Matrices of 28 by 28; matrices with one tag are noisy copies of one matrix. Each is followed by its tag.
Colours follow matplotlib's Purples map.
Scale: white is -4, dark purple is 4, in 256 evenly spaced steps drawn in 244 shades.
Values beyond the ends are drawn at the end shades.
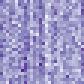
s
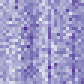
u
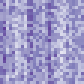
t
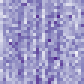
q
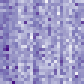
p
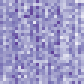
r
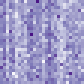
t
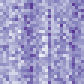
u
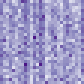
s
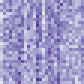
q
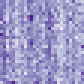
t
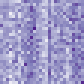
u
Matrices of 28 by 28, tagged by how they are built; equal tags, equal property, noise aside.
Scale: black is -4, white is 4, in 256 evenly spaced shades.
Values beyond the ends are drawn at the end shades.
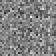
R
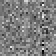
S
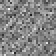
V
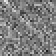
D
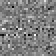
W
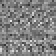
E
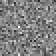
R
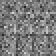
E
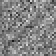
V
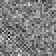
D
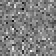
S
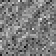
V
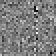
S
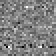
W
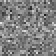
E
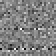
W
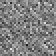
D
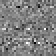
W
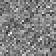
V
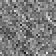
D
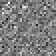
V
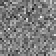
V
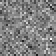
D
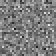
E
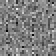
S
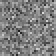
R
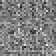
E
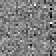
S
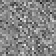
D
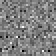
W
